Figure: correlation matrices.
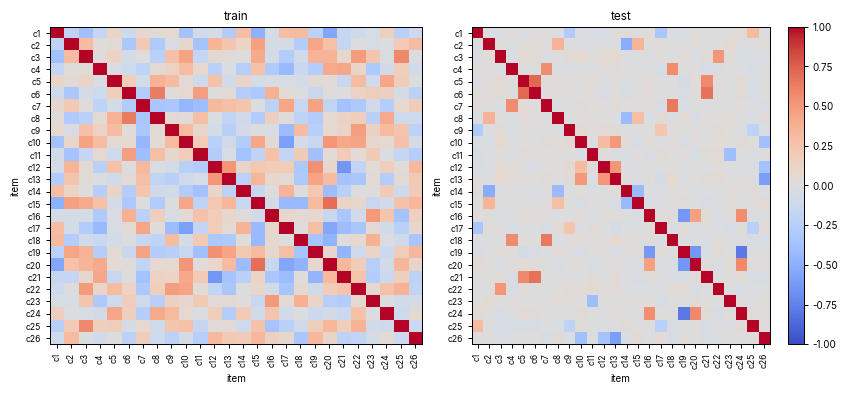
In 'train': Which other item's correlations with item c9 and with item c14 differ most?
c17
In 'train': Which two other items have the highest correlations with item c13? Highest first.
c12, c19
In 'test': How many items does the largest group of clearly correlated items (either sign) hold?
4
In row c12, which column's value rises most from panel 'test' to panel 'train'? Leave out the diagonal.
c26
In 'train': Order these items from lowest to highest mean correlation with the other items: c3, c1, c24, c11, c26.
c1, c11, c26, c24, c3
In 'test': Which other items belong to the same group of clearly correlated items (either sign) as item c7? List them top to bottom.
c4, c18
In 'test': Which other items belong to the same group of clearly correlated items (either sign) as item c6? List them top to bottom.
c5, c21
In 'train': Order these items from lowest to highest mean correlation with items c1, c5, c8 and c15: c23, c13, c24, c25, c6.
c23, c13, c25, c6, c24
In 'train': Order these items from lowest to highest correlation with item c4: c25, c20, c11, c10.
c11, c25, c10, c20
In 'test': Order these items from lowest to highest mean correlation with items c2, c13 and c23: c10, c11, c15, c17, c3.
c11, c17, c3, c15, c10
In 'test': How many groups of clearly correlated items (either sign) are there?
8
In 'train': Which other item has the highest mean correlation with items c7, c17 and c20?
c19
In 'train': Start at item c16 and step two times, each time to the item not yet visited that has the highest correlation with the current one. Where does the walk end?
c18
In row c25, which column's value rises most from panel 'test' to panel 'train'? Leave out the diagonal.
c3
